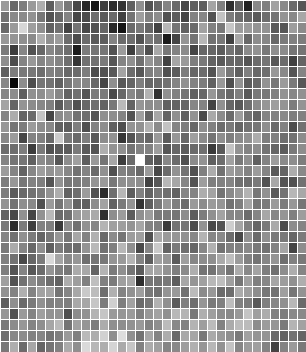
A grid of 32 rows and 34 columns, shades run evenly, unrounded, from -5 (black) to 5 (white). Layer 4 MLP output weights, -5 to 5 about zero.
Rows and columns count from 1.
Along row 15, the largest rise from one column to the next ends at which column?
16
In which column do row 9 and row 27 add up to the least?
18
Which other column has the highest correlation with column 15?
11
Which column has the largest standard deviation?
14
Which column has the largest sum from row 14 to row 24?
26
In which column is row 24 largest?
6
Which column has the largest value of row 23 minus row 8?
2
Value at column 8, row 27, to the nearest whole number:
0
